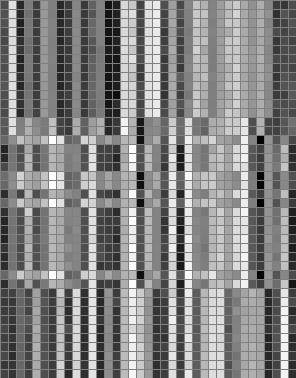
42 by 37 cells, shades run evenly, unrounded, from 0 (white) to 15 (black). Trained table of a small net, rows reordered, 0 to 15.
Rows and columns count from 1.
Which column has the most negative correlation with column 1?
17
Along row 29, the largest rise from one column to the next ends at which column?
23
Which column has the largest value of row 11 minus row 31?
8
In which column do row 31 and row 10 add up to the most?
18
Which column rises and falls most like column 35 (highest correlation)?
9
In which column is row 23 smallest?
7
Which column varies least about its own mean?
21
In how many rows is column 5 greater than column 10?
37
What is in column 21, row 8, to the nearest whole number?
11
